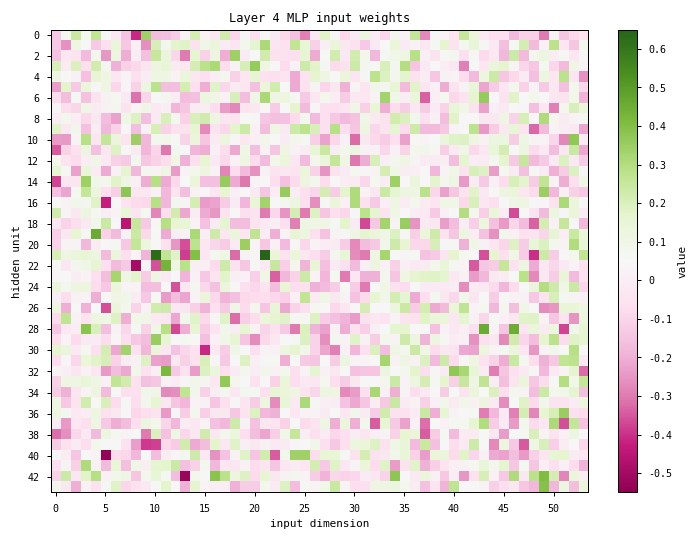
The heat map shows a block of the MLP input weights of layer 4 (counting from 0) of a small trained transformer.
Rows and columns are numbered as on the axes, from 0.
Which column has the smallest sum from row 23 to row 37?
12
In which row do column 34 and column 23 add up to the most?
15
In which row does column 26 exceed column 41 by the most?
3
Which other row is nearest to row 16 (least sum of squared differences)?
2
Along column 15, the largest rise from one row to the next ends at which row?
31
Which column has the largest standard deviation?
10
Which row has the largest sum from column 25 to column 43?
33
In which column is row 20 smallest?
13
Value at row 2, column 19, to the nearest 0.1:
0
